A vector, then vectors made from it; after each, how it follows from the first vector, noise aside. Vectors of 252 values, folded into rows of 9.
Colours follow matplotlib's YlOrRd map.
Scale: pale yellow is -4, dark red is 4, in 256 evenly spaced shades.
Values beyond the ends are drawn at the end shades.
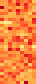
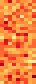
reversed.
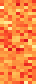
sign-scrambled.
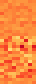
negated, partly zeroed.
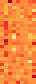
reversed, partly zeroed.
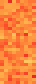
reversed, shrunk.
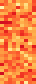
negated.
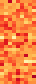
reversed.
